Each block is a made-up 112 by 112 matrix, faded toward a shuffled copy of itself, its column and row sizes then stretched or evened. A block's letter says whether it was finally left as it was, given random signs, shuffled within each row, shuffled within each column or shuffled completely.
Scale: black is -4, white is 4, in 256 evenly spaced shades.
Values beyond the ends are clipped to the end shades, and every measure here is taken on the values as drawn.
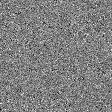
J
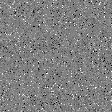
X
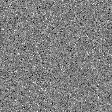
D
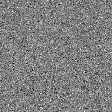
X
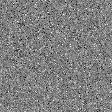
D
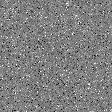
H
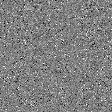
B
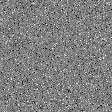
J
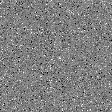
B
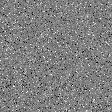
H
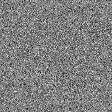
B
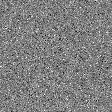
H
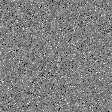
H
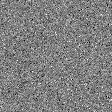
H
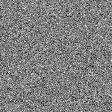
J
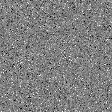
D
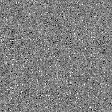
X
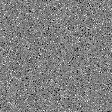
X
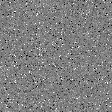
B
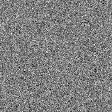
D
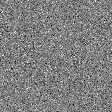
H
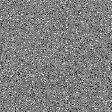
X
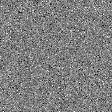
B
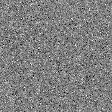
D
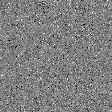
X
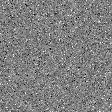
H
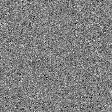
B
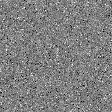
D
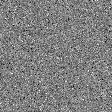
H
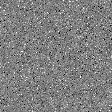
D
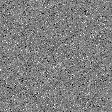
D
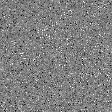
B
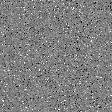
B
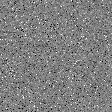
H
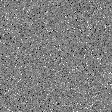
H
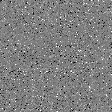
B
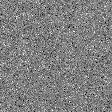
D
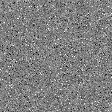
B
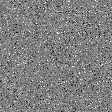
J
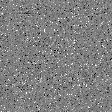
B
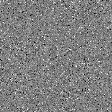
X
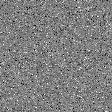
J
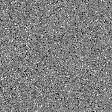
D
